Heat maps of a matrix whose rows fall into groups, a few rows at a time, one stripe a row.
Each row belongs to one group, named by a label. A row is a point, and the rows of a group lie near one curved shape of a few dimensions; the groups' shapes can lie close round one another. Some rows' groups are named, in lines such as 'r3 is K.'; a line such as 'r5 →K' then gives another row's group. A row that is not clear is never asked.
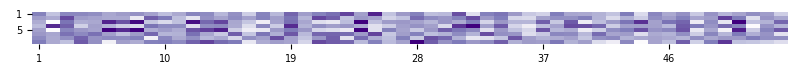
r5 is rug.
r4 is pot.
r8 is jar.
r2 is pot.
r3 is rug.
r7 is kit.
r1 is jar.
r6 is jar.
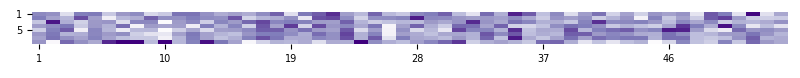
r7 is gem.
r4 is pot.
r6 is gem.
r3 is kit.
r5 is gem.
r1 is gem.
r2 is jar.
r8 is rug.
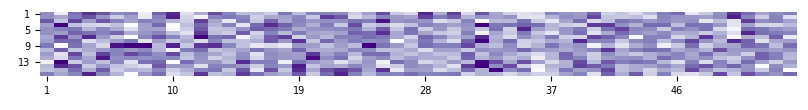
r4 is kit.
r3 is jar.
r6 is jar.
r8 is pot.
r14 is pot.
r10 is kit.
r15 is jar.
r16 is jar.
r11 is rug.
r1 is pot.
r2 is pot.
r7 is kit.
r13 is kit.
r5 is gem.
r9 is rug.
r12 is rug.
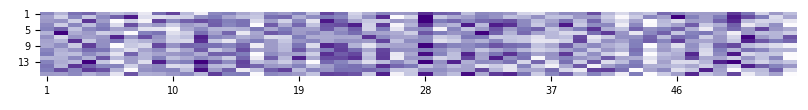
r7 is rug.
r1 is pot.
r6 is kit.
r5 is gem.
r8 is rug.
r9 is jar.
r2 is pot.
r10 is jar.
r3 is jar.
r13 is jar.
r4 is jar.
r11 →jar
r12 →jar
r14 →jar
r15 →kit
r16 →jar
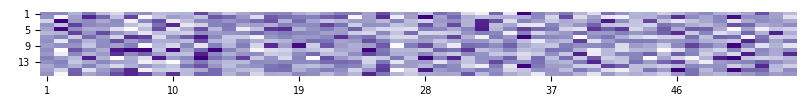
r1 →gem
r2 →pot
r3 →kit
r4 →pot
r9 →pot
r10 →rug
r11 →rug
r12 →jar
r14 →gem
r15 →pot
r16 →rug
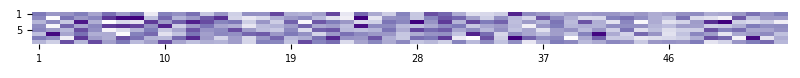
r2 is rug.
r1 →kit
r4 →rug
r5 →jar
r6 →kit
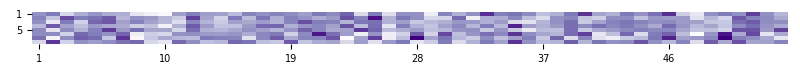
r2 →jar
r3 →rug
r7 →pot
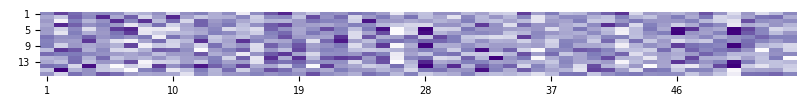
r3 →rug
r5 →pot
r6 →pot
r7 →kit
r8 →jar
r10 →pot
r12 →jar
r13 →pot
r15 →kit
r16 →rug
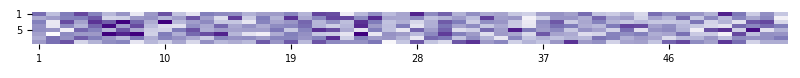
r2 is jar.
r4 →rug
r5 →gem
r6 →rug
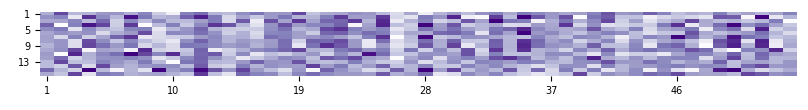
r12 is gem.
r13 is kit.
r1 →kit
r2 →gem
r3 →jar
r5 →gem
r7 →pot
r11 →rug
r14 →rug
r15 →jar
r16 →rug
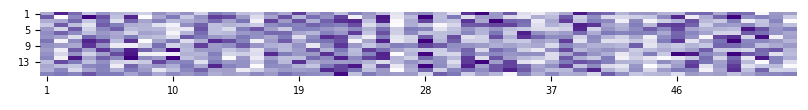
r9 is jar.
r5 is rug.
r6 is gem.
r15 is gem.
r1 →pot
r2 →pot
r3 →jar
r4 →gem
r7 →gem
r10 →rug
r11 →pot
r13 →pot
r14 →jar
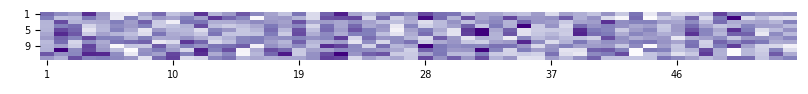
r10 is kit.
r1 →jar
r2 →jar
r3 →kit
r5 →pot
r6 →pot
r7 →kit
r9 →jar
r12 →pot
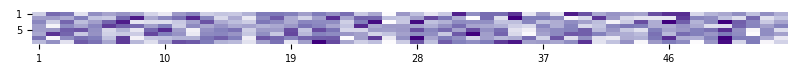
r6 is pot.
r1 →gem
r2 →gem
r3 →pot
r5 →pot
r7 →pot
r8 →gem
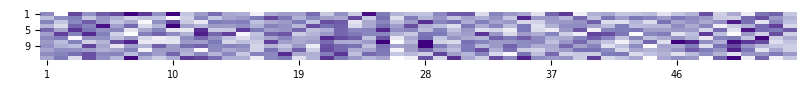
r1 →rug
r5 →jar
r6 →kit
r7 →gem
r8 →pot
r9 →jar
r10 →pot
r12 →gem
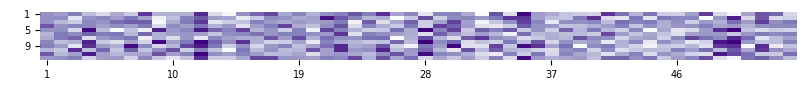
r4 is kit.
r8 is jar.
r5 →jar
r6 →kit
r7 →pot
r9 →gem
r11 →jar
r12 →gem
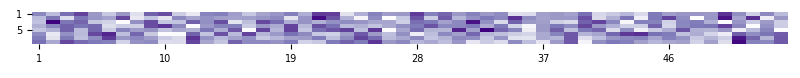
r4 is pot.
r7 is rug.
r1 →pot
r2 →gem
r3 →kit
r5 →jar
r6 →rug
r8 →jar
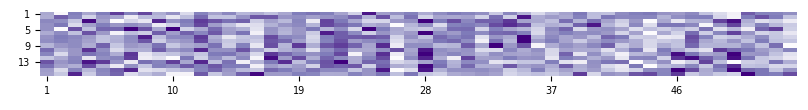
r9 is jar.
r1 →rug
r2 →gem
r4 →gem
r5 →rug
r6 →jar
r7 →gem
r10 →jar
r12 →pot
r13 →kit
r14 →jar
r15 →pot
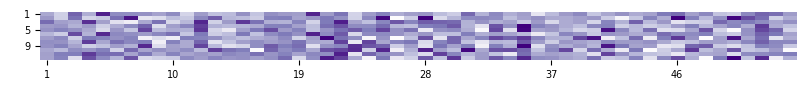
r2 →pot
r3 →jar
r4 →gem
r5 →gem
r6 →rug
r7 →gem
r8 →kit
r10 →jar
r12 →gem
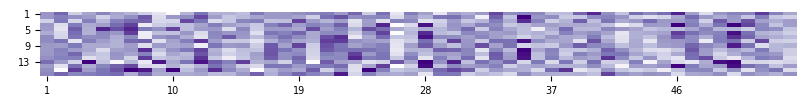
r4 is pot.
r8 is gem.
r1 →gem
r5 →rug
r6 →pot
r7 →pot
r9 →pot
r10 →gem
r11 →gem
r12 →gem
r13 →jar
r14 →pot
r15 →rug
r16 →kit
